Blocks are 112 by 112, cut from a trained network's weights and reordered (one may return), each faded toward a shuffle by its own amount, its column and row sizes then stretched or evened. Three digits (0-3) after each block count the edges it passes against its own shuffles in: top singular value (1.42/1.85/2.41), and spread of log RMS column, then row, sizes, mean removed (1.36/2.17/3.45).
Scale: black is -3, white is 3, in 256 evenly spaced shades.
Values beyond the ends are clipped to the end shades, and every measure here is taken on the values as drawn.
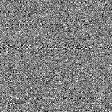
2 0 2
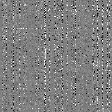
1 3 1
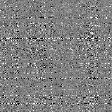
1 2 3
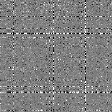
3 2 2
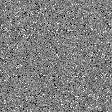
0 0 1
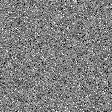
1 0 0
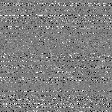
0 0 3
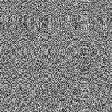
3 1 0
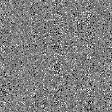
2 2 1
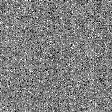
1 0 1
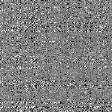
1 2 3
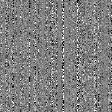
1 3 0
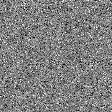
0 0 1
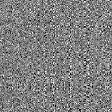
2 2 1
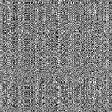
3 1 2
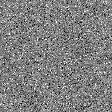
0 0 1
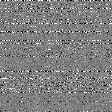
0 0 3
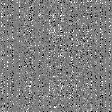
0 3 1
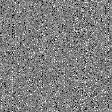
0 2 0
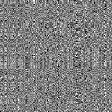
3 2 0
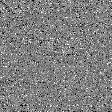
0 0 2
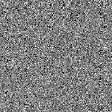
1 2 1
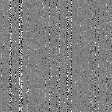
1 3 0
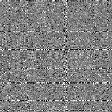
3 1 2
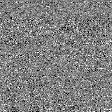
1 0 2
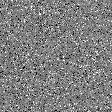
0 0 0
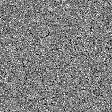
1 0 0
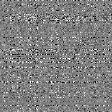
1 2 3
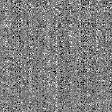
2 2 2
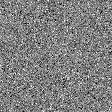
0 0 0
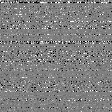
2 0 3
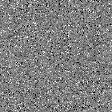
0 1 1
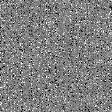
1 2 0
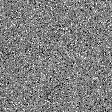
0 0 0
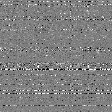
3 0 3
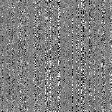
1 3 0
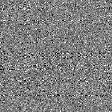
2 1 2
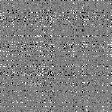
0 2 3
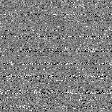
0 0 3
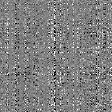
2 3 2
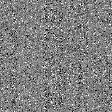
0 2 0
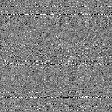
2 0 2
